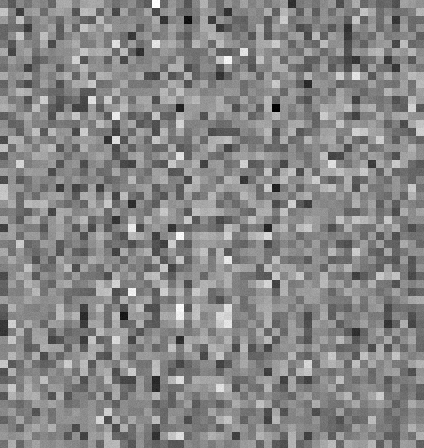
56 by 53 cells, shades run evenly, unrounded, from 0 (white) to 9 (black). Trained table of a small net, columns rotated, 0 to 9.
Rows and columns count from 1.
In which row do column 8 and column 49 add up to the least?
28
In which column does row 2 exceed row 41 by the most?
29
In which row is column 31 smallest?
7
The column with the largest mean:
50
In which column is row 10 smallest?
45
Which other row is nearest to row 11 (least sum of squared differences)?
9
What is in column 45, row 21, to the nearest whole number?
4
